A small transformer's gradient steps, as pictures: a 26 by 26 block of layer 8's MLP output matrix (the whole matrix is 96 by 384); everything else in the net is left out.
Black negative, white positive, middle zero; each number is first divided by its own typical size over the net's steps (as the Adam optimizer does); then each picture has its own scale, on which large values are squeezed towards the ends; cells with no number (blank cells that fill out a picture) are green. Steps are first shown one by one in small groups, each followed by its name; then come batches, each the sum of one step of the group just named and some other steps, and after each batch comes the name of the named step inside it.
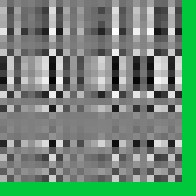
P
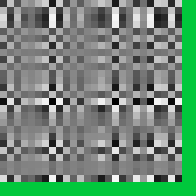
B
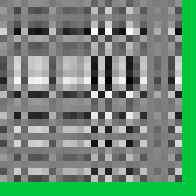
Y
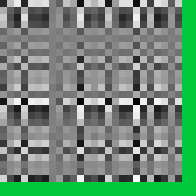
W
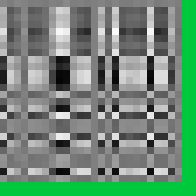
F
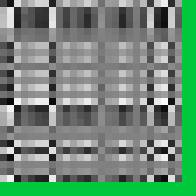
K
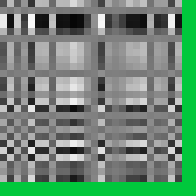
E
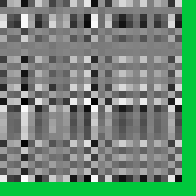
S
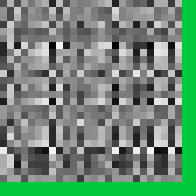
B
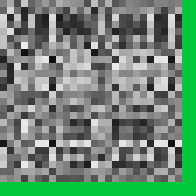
E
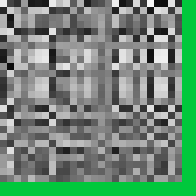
E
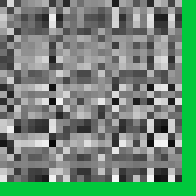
B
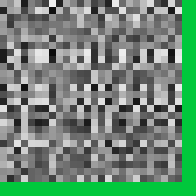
W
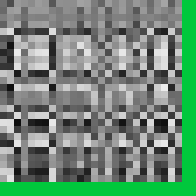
K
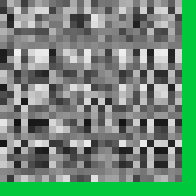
S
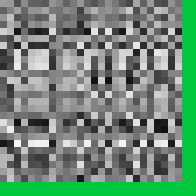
Y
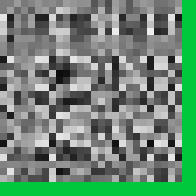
F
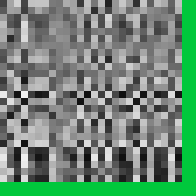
W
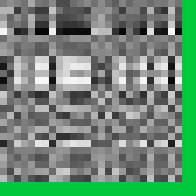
Y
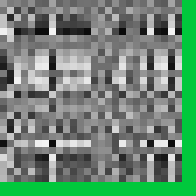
Y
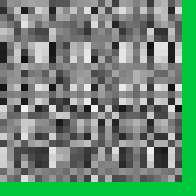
S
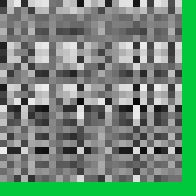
W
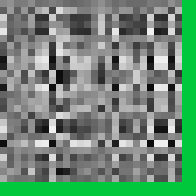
F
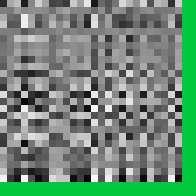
S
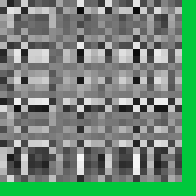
K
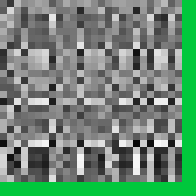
K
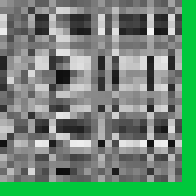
F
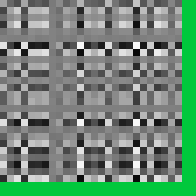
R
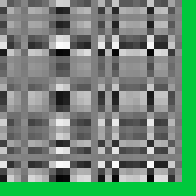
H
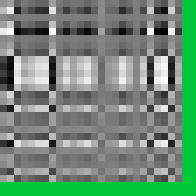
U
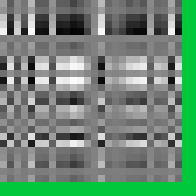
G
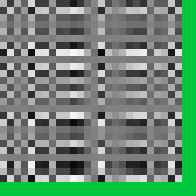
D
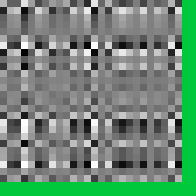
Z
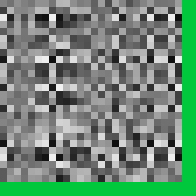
H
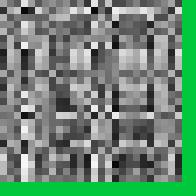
Z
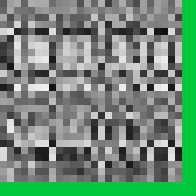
U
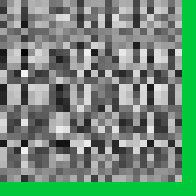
Z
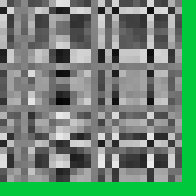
H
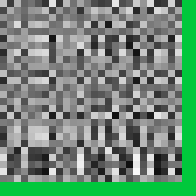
R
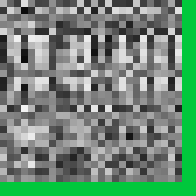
U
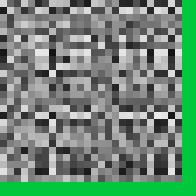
D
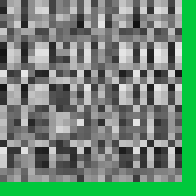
R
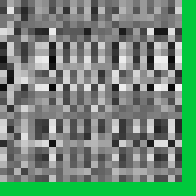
U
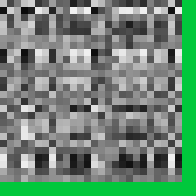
Z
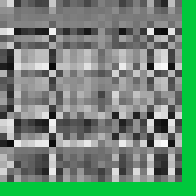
U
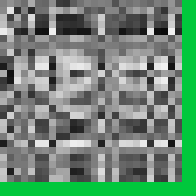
U
